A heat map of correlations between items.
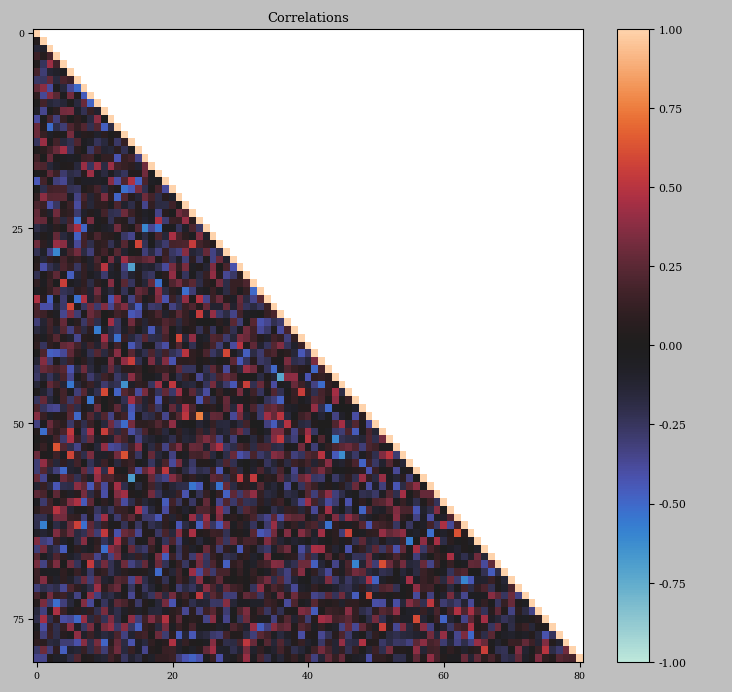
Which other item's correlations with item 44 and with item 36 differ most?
52
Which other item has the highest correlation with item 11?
56
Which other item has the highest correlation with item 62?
64
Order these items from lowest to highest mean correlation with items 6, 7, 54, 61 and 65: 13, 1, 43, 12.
1, 43, 13, 12
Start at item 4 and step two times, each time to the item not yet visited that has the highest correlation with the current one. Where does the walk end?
57
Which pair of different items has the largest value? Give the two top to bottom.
24, 49
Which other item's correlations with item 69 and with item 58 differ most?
23
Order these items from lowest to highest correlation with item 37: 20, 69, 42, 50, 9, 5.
69, 9, 5, 20, 42, 50
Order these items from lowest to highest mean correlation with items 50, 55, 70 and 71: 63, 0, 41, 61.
0, 63, 41, 61
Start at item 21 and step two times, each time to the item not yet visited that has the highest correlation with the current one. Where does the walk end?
46
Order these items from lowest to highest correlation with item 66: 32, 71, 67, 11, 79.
67, 32, 71, 11, 79
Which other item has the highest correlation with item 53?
3
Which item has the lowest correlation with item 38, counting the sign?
9
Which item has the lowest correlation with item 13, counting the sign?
45
